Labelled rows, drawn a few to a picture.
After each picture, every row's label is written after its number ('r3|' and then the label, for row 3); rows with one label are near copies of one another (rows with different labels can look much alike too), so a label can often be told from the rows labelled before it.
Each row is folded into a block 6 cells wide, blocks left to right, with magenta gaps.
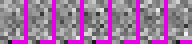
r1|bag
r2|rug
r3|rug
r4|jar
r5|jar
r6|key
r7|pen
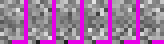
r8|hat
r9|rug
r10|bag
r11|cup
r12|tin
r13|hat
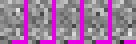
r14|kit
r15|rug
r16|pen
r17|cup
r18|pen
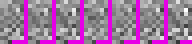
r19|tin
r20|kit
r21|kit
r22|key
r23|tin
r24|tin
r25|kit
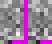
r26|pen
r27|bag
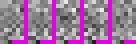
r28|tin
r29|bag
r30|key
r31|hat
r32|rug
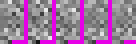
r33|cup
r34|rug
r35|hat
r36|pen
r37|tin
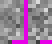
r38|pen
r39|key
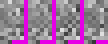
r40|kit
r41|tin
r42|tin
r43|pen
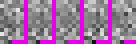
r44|hat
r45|bag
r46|tin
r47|bag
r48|jar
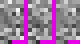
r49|kit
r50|hat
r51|kit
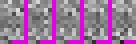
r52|cup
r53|key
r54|cup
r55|bag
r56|bag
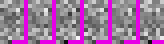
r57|key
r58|kit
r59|rug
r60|hat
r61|kit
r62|bag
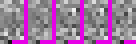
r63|bag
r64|pen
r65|kit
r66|kit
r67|rug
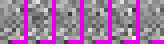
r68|tin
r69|key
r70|jar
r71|cup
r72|kit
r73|tin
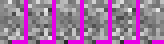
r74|cup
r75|kit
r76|bag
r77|hat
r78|key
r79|hat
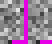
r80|key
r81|rug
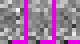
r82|key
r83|bag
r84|pen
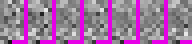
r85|rug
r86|jar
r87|pen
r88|jar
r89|bag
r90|tin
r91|pen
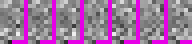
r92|pen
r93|key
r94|pen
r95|rug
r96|hat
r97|tin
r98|cup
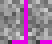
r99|rug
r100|hat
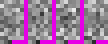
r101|hat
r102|rug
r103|key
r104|bag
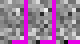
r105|kit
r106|jar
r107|rug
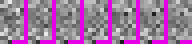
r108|key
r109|pen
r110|rug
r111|tin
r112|jar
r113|jar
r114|cup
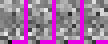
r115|bag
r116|hat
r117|jar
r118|cup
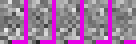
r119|cup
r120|pen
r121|tin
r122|kit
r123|key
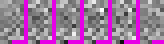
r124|tin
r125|key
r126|pen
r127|key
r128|rug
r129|cup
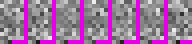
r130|hat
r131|rug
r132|pen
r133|cup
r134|rug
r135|kit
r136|jar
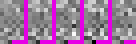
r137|tin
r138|bag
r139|pen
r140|bag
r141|cup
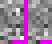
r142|kit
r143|pen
